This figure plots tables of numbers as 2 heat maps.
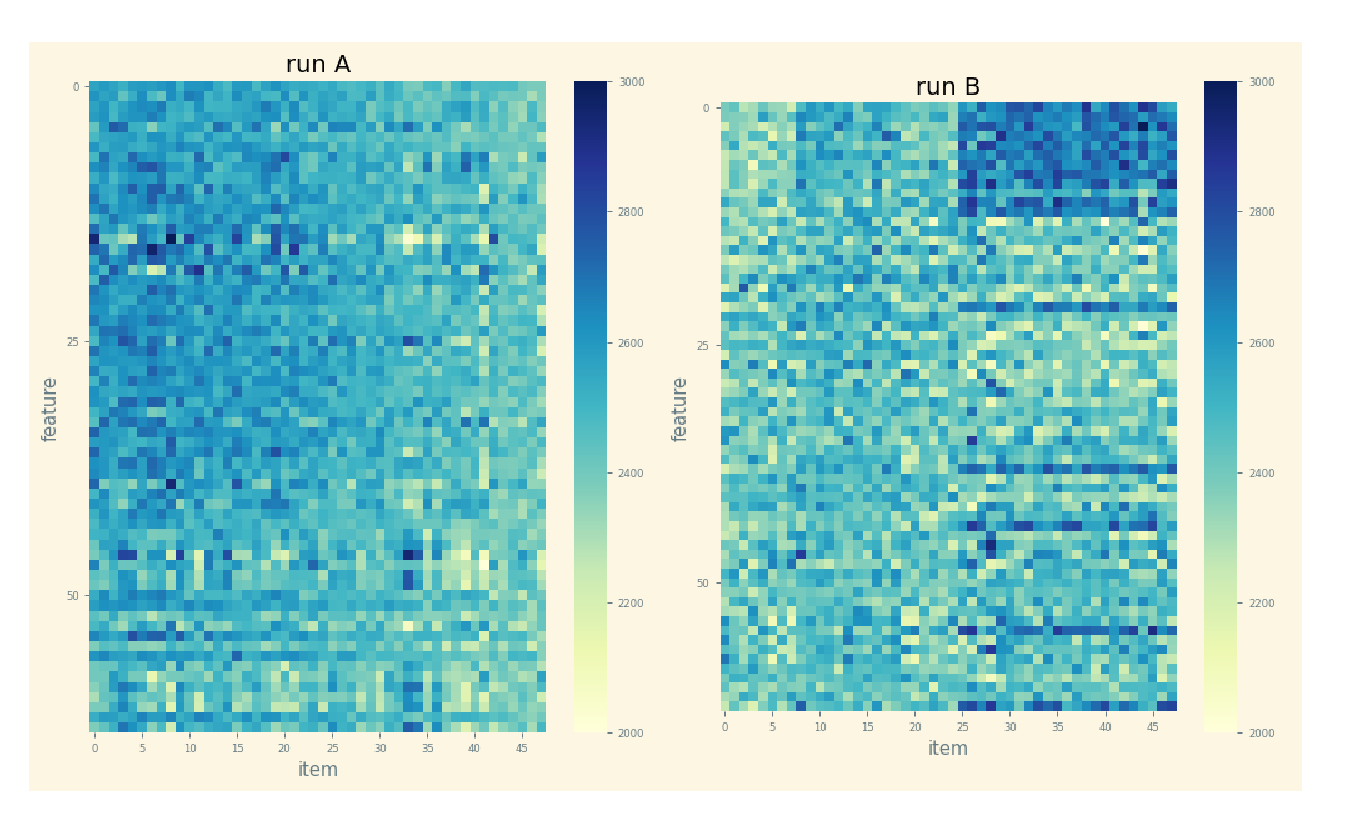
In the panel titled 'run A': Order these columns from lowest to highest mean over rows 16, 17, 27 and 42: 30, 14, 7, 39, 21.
39, 30, 14, 21, 7
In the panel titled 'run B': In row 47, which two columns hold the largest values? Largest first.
8, 28
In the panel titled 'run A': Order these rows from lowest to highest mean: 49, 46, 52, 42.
52, 49, 46, 42
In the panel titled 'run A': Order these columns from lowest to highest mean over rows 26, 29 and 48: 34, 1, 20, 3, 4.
34, 20, 1, 3, 4
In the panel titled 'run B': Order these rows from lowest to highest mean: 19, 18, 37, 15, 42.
19, 15, 37, 42, 18
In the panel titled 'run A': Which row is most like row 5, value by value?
43
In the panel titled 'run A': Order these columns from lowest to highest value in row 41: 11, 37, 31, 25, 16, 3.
3, 31, 25, 37, 16, 11
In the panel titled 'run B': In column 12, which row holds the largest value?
2
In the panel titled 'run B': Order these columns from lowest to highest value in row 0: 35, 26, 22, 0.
0, 22, 26, 35
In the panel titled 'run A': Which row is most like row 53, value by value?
41
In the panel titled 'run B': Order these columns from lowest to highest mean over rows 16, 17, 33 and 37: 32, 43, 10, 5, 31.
5, 43, 32, 31, 10
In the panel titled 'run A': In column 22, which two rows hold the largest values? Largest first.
18, 15
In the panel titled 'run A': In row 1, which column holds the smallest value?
46
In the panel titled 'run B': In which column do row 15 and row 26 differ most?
44
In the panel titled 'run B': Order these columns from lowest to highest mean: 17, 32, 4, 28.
4, 17, 32, 28
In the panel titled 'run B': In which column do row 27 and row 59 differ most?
40
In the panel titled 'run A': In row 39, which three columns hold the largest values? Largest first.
8, 15, 0
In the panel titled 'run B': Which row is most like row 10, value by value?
55
